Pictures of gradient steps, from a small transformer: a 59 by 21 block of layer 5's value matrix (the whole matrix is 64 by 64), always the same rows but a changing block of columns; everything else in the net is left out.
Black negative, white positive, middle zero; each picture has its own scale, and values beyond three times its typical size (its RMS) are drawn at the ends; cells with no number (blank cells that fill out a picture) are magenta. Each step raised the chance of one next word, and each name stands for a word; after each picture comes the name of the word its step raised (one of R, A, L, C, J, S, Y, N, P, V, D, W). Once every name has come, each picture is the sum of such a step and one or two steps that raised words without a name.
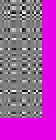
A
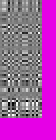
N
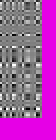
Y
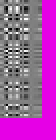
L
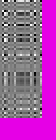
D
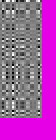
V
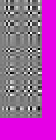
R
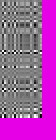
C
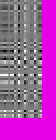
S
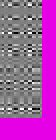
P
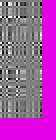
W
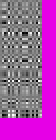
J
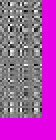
W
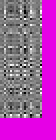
N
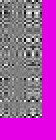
D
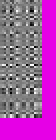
N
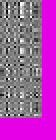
W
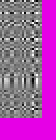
D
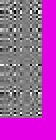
A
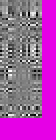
L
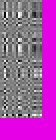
J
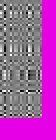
A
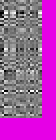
A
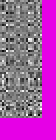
R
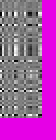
C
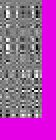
C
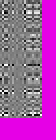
A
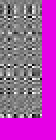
J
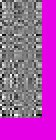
Y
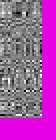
N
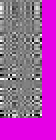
N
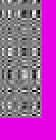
V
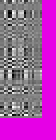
V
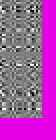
R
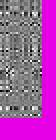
R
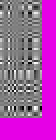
R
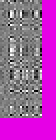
V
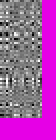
J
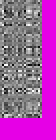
N
